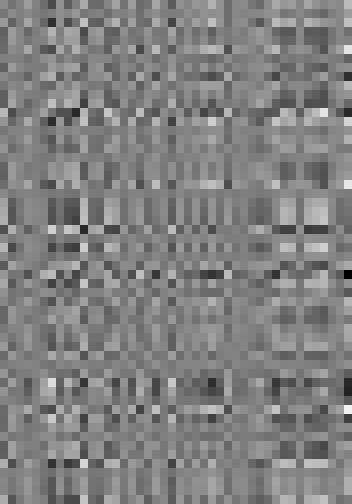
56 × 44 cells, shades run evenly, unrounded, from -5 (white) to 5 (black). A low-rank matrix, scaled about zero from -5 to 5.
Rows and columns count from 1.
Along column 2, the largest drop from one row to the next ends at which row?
26
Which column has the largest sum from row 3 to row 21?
41
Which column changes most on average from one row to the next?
44
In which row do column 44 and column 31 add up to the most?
31
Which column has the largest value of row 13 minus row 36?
10
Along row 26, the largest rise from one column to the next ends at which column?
11
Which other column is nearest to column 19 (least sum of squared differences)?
32
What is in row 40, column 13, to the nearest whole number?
-1
